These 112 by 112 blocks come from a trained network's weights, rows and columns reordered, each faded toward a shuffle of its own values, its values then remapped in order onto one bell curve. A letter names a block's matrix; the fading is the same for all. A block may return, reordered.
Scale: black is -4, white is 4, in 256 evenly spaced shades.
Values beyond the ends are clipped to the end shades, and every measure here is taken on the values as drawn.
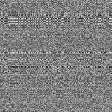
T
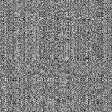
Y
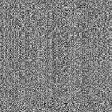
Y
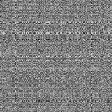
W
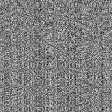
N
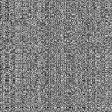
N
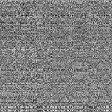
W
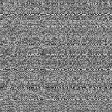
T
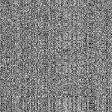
Y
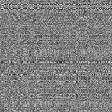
T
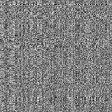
N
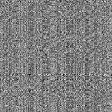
Y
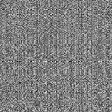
N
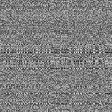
T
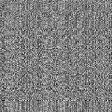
N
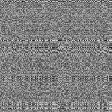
T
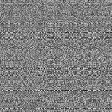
T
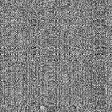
N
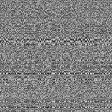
T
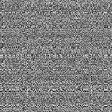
W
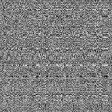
W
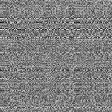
T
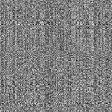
Y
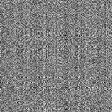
Y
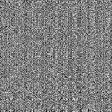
Y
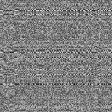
T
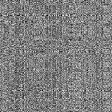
N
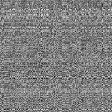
W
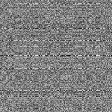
T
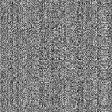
Y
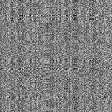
N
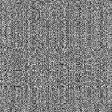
N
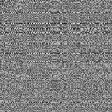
T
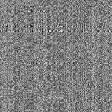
N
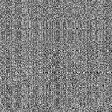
Y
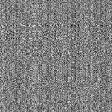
N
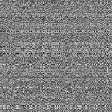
W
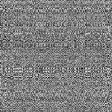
W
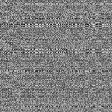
T
